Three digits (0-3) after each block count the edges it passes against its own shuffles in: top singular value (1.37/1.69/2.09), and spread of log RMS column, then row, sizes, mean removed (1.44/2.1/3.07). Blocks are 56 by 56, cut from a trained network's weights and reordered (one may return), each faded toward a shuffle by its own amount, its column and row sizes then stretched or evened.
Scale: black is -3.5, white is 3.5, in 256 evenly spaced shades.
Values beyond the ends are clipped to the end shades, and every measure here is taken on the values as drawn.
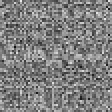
3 0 0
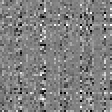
2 3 1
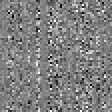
0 3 0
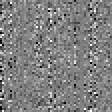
0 3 0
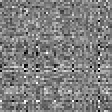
3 2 1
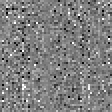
1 2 0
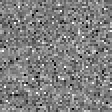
1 0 0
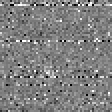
2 0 2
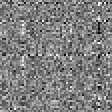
3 1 1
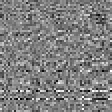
3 1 2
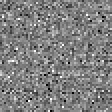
0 0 1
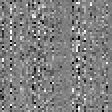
2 3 0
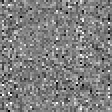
0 2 0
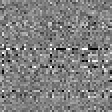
3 1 2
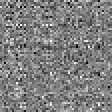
2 2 1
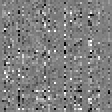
2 3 1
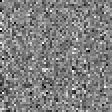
0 2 0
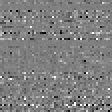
1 1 3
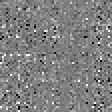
0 2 1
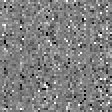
0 2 0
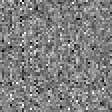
0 2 0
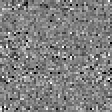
0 1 2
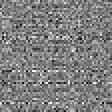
3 0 2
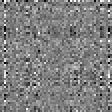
3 2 1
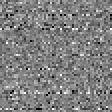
2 1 2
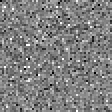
0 0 0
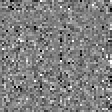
0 2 1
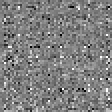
0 2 2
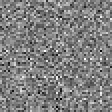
2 1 1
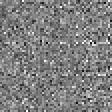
2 1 1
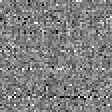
1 0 2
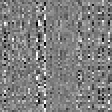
3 3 0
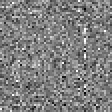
2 1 0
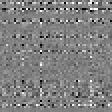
3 1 3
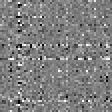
2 2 2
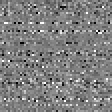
0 0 3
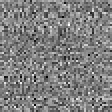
3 1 1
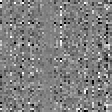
2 3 1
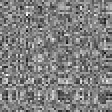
3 2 1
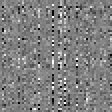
1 3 1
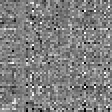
2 2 1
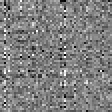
2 2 1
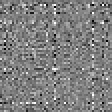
2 2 2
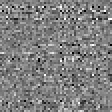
1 1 2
